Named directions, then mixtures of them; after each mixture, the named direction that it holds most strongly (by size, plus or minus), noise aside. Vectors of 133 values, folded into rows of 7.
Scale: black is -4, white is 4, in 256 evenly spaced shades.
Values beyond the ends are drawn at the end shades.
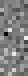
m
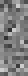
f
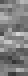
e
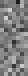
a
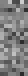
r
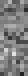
r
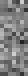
r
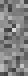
f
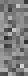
f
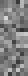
a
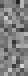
a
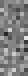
m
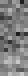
e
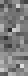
f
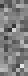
f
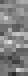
e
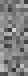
f
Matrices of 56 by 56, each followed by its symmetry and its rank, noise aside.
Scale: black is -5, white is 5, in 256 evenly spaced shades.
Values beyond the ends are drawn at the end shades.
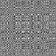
no symmetry, rank two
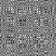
no symmetry, rank three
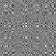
symmetric, rank two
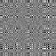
no symmetry, rank two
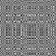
no symmetry, rank two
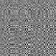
no symmetry, rank two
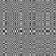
no symmetry, rank one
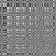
symmetric, rank one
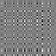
no symmetry, rank one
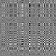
no symmetry, rank one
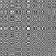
symmetric, rank two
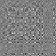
no symmetry, rank three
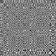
symmetric, rank three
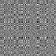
symmetric, rank one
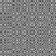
symmetric, rank two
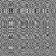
no symmetry, rank two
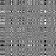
no symmetry, rank two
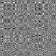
no symmetry, rank two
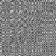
symmetric, rank three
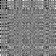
no symmetry, rank two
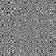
symmetric, rank three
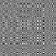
no symmetry, rank two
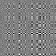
no symmetry, rank one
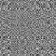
no symmetry, rank three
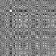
symmetric, rank two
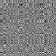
no symmetry, rank three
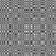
symmetric, rank two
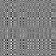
no symmetry, rank one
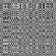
antisymmetric, rank two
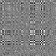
symmetric, rank one
